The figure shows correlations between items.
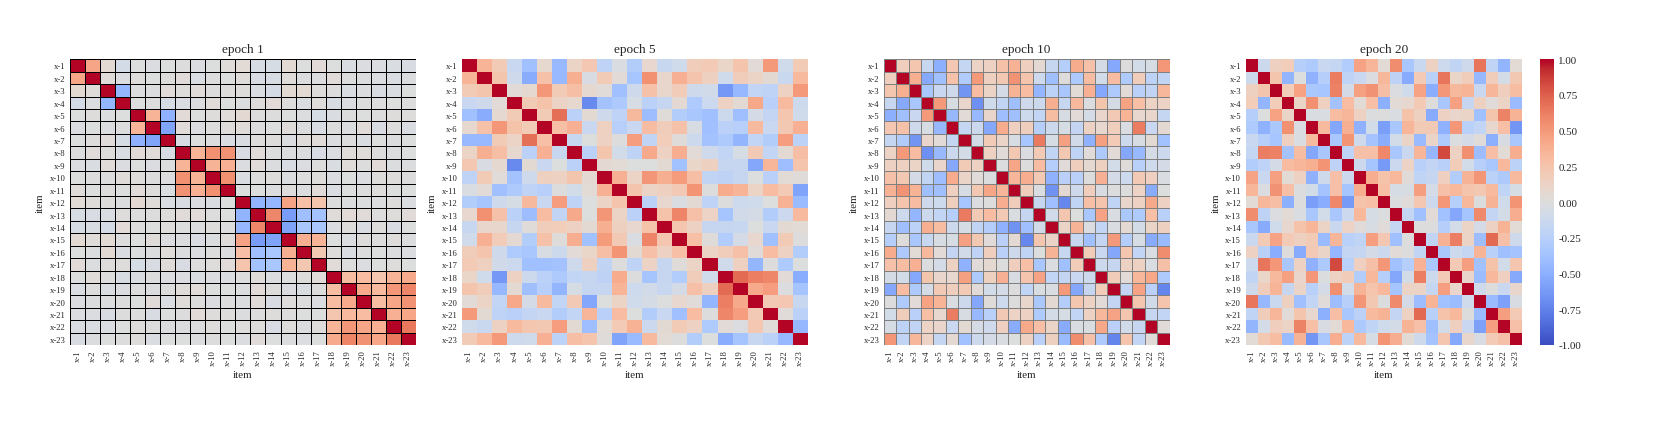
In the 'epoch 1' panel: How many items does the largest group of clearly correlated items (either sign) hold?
6
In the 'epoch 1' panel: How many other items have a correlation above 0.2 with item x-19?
5
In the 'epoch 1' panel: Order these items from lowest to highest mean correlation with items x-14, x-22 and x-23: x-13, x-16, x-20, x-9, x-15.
x-15, x-16, x-9, x-13, x-20
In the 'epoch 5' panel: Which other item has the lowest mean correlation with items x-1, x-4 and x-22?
x-9
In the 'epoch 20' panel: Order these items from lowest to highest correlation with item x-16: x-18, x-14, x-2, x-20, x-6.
x-2, x-18, x-14, x-6, x-20
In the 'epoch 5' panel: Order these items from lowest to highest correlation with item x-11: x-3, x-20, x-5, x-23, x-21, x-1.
x-23, x-3, x-5, x-1, x-20, x-21
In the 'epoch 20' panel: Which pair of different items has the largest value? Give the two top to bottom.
x-8, x-17
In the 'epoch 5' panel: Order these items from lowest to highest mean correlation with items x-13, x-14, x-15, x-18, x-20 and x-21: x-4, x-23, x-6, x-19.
x-23, x-4, x-6, x-19
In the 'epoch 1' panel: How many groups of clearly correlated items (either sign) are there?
6
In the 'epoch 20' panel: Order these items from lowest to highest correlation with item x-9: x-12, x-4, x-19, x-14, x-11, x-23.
x-12, x-11, x-23, x-19, x-14, x-4
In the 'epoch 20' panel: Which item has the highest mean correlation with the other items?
x-3
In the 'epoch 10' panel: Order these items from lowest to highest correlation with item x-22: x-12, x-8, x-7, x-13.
x-8, x-7, x-13, x-12
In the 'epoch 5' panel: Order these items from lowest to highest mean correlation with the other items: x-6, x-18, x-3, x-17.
x-17, x-18, x-3, x-6
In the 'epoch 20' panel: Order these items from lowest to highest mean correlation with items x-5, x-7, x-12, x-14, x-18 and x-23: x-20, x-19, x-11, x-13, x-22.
x-20, x-13, x-11, x-19, x-22
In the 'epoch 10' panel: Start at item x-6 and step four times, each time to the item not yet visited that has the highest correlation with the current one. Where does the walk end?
x-7
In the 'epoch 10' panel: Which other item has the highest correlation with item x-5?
x-4
